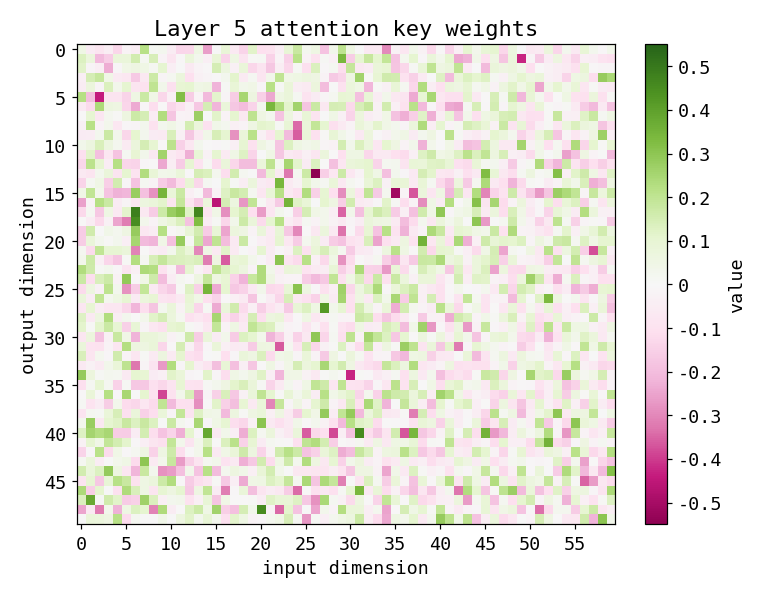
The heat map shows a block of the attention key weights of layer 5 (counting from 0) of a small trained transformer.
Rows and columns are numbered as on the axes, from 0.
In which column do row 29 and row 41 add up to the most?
52
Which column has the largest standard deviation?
6
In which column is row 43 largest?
7
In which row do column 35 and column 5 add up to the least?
15
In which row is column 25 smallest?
40
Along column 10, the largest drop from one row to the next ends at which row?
44
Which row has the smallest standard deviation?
32
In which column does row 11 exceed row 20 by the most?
43
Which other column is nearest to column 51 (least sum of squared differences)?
4
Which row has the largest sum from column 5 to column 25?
17
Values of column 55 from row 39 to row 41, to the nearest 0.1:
0.3 0.2 0
